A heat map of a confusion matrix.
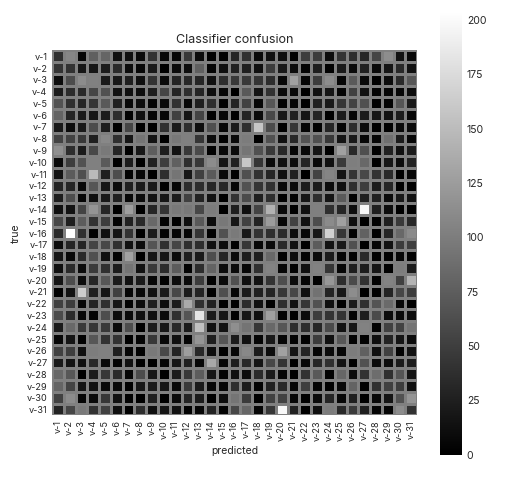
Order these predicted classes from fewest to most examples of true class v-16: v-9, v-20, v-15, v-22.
v-22, v-9, v-20, v-15
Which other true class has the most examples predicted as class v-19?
v-14
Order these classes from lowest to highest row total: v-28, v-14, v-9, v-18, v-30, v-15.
v-18, v-30, v-28, v-9, v-15, v-14
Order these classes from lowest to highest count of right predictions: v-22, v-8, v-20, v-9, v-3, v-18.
v-18, v-22, v-20, v-9, v-8, v-3
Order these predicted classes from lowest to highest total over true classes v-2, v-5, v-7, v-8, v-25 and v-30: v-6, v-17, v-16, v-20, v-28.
v-28, v-20, v-6, v-16, v-17
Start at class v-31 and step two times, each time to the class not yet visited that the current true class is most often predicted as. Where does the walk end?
v-24
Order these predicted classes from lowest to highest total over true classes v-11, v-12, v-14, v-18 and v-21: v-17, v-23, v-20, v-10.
v-20, v-10, v-17, v-23
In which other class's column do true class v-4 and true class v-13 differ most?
v-25
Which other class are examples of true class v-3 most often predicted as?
v-21
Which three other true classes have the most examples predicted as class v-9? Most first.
v-26, v-15, v-17
